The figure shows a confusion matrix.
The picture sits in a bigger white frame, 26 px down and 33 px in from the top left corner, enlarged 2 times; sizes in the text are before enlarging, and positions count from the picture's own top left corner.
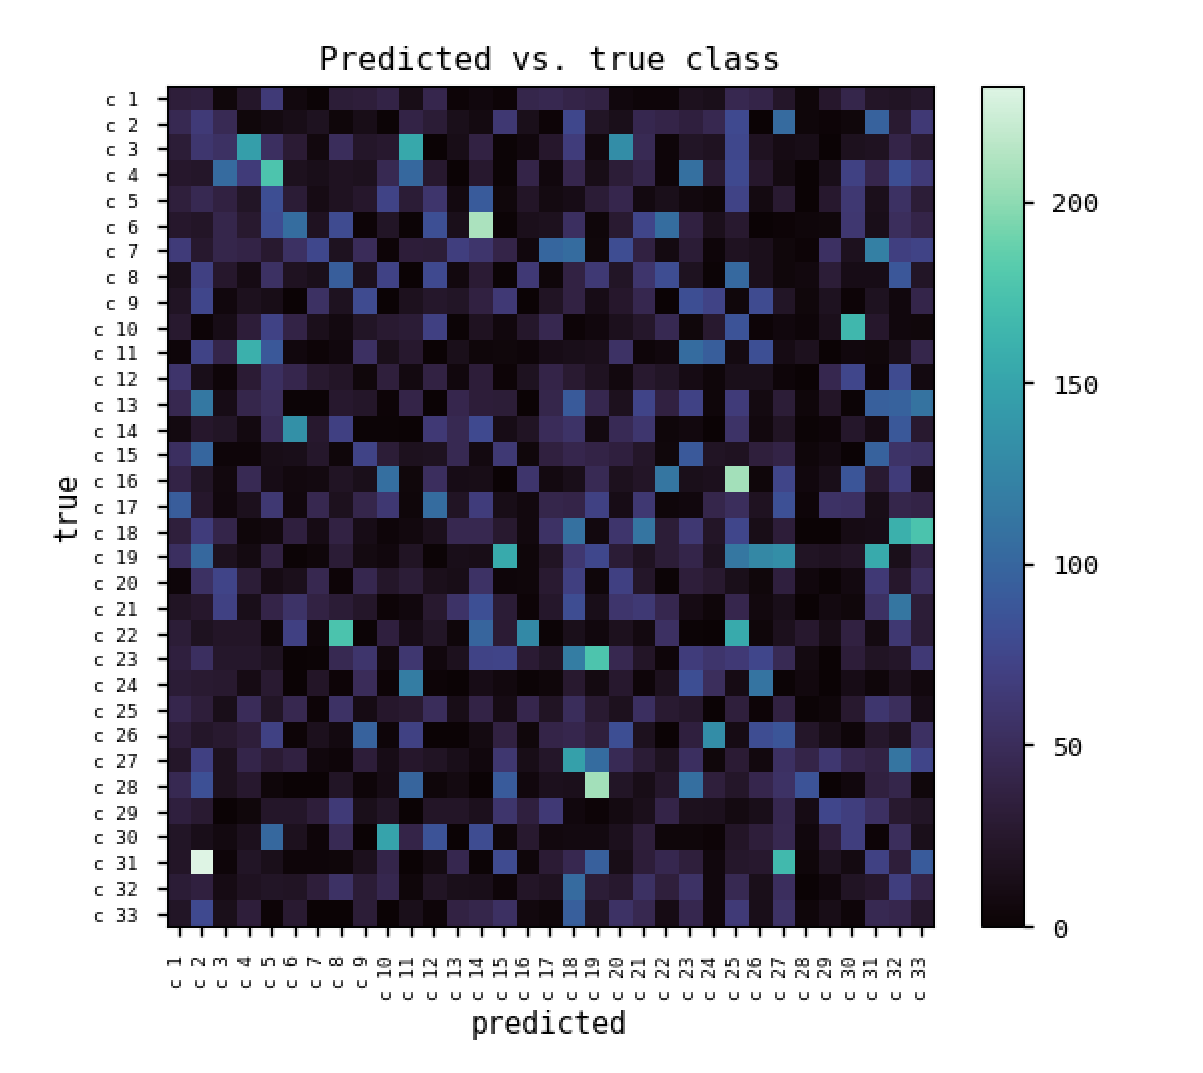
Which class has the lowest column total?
c 28
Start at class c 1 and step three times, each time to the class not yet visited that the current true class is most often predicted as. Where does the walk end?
c 6
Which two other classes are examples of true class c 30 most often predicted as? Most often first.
c 10, c 5
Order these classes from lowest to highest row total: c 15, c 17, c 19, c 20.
c 20, c 15, c 17, c 19
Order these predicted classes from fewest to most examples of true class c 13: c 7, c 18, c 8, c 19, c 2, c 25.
c 7, c 8, c 19, c 25, c 18, c 2
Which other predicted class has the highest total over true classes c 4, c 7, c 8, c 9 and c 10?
c 5
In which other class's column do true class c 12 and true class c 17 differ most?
c 27
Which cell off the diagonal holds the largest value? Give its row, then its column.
c 31, c 2
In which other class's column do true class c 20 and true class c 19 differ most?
c 15
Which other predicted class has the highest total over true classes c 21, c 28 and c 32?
c 19
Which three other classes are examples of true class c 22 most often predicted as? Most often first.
c 8, c 25, c 16
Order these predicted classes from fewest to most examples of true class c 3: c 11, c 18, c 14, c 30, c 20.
c 30, c 14, c 18, c 20, c 11
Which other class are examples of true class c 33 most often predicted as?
c 18
